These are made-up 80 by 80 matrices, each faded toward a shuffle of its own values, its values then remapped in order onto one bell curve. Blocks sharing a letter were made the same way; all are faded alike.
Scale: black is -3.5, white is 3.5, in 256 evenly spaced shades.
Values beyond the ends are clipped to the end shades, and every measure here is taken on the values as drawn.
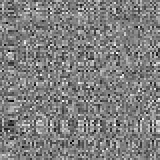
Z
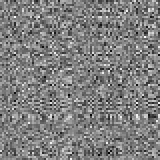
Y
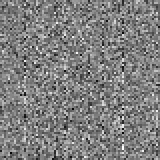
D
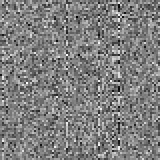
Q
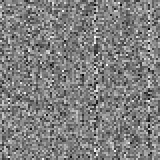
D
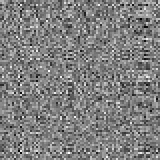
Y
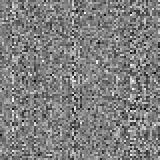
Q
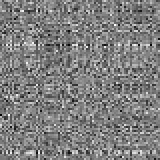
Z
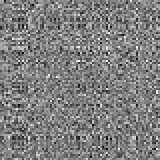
Y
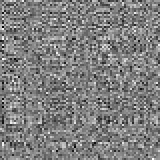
Y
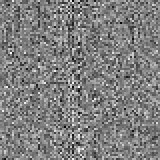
Q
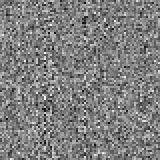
D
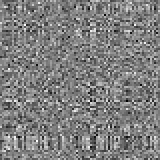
Z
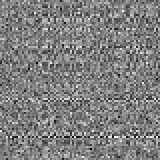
Z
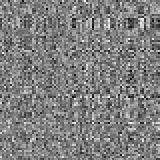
Y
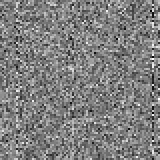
D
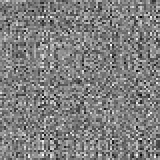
Y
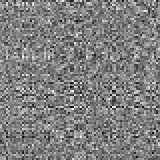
Y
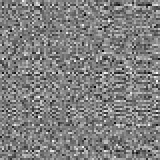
Z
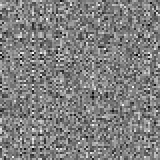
Q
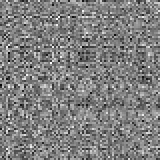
Y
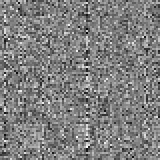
Q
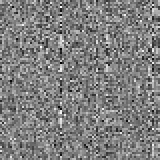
Q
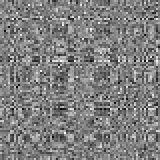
Z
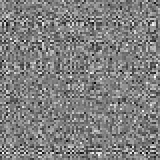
Z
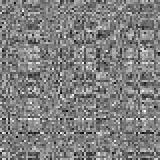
Z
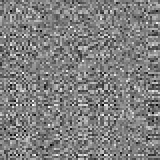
Z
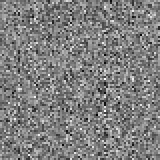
D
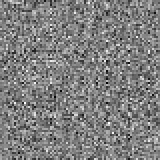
Q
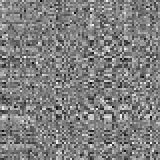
Z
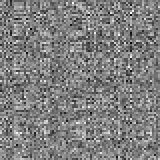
Y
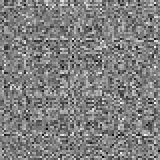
Y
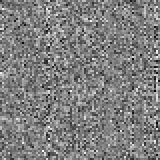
D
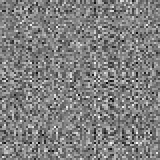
Y
